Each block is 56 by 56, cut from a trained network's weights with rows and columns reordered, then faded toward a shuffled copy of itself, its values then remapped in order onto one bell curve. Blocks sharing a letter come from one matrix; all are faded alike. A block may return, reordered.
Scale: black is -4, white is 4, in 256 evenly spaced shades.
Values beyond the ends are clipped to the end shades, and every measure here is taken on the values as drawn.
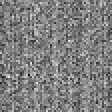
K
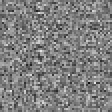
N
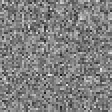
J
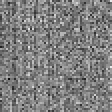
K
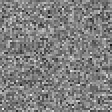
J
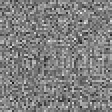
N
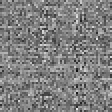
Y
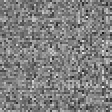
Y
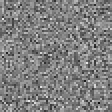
N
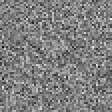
J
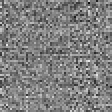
Y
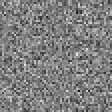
J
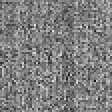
K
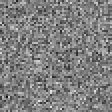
J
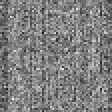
K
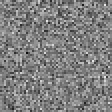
J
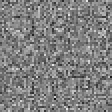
N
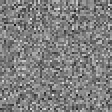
N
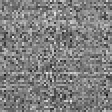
Y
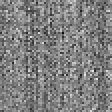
K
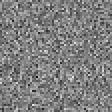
J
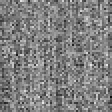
K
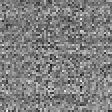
Y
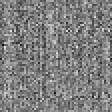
K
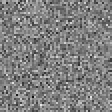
J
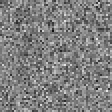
J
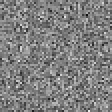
J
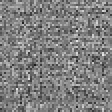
Y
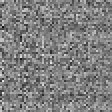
Y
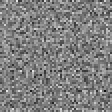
N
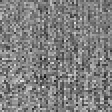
K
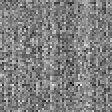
K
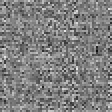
Y
